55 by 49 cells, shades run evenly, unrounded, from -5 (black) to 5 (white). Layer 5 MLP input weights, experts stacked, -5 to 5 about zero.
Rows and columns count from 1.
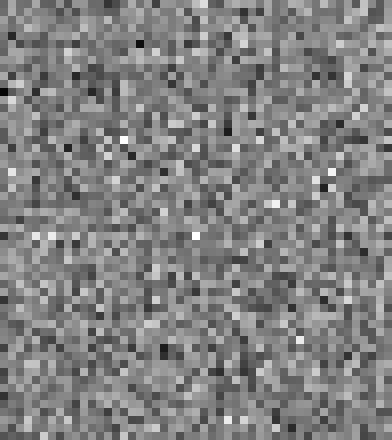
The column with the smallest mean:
28
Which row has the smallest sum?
10
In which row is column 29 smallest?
17
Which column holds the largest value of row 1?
26
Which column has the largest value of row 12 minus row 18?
45
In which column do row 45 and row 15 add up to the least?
21
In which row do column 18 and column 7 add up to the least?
6
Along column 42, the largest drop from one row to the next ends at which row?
23
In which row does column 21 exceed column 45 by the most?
18
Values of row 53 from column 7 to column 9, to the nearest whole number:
2 0 3
